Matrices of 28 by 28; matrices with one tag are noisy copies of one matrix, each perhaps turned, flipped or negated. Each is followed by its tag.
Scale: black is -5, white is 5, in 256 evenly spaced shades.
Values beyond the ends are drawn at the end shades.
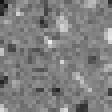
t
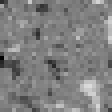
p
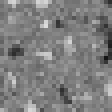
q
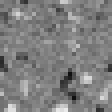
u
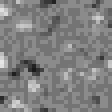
u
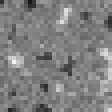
q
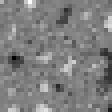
q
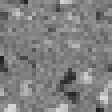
u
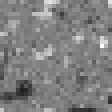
p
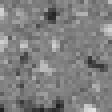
q
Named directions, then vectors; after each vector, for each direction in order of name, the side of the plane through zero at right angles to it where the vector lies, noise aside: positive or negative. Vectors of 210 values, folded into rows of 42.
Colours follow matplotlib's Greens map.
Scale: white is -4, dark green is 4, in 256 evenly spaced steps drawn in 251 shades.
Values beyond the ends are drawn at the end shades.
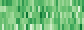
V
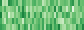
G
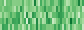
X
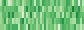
negative, negative, negative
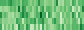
positive, positive, negative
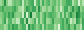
negative, negative, negative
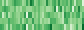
positive, negative, negative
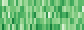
positive, negative, positive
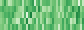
negative, negative, negative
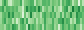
negative, negative, negative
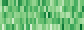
negative, positive, negative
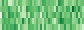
negative, negative, positive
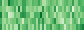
positive, positive, negative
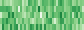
negative, negative, positive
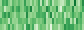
negative, positive, negative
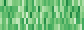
negative, negative, negative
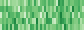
negative, negative, positive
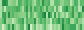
negative, positive, negative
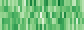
negative, negative, positive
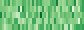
positive, positive, negative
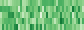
negative, negative, positive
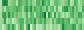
negative, positive, negative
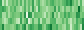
positive, negative, negative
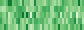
positive, positive, positive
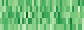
negative, positive, positive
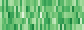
negative, negative, positive
